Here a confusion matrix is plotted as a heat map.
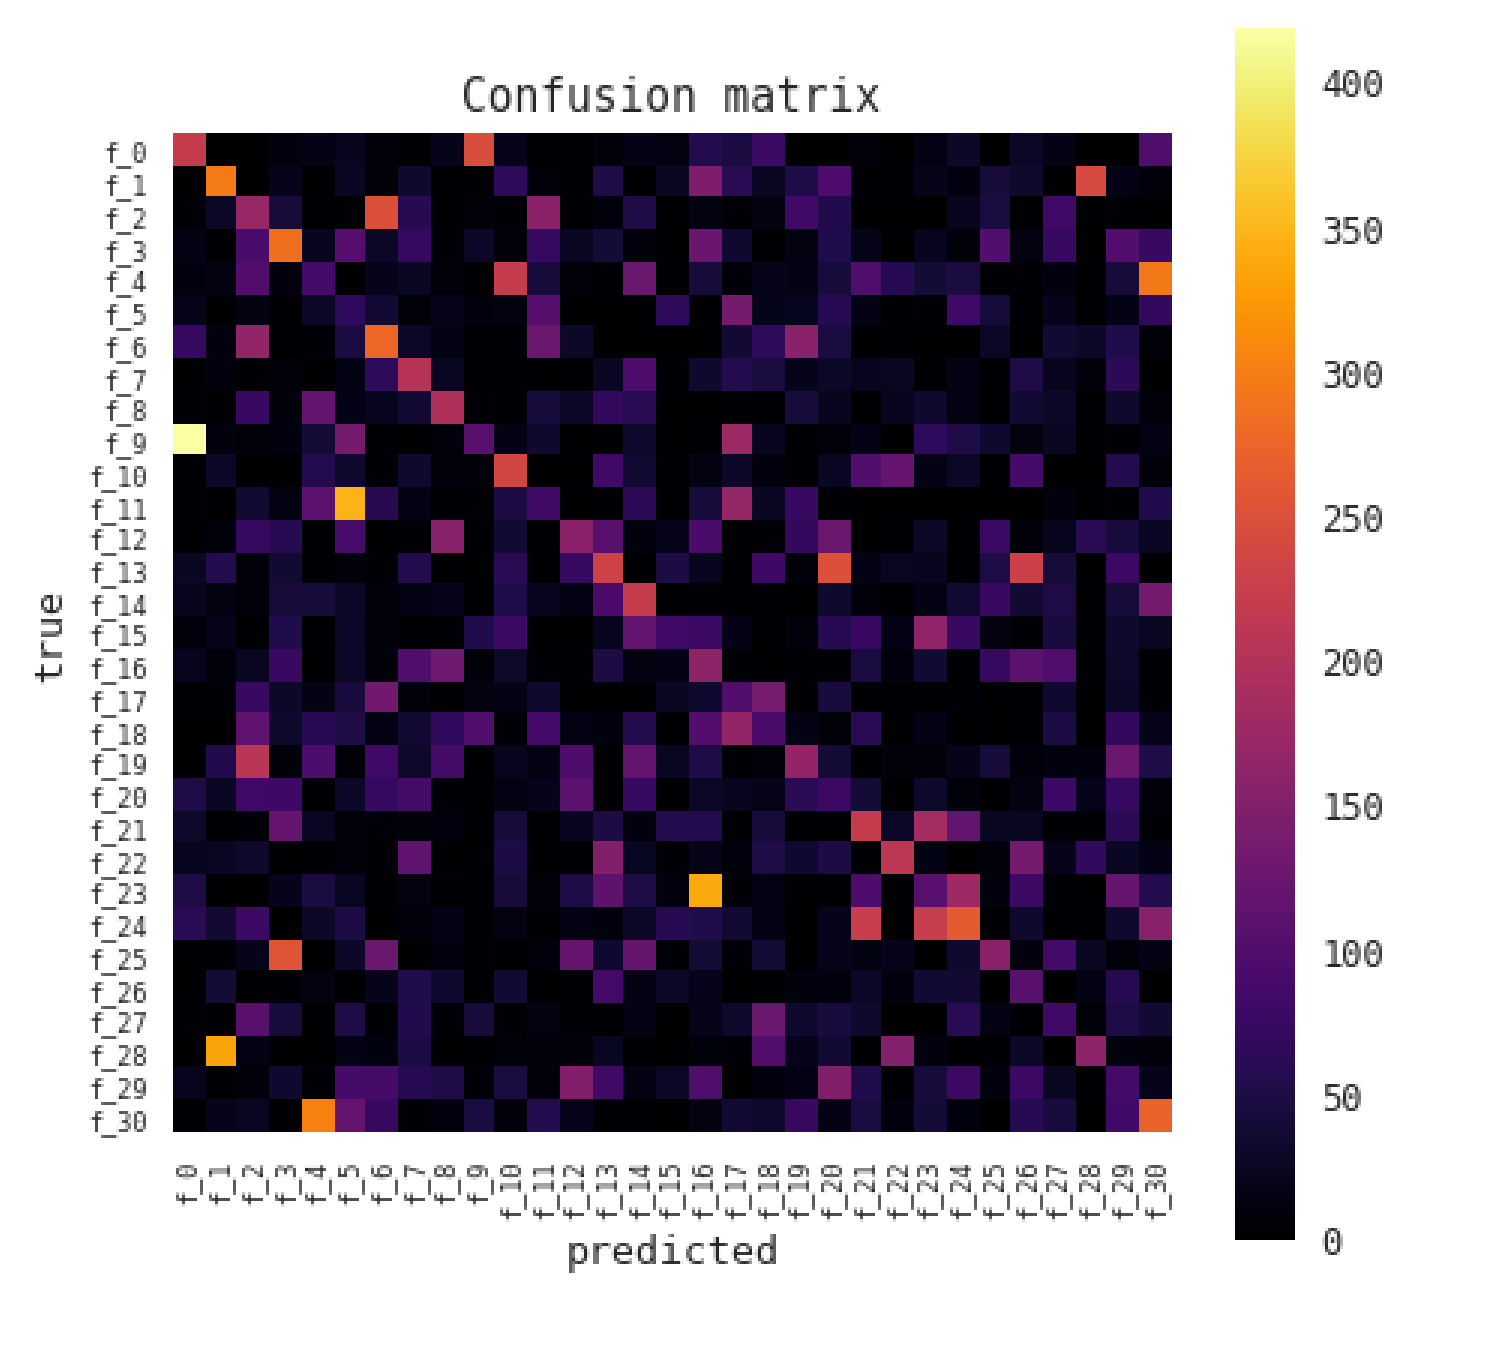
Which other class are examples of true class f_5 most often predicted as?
f_17
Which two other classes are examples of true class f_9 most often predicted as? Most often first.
f_0, f_17
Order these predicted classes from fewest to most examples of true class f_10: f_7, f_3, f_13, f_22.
f_3, f_7, f_13, f_22
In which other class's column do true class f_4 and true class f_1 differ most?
f_30
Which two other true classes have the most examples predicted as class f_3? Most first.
f_25, f_21
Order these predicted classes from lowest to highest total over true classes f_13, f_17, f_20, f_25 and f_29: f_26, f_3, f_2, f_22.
f_22, f_2, f_26, f_3
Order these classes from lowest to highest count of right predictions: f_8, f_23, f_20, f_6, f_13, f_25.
f_20, f_23, f_25, f_8, f_13, f_6
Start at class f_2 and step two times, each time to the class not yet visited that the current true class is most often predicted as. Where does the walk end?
f_19
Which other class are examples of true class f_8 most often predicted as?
f_4
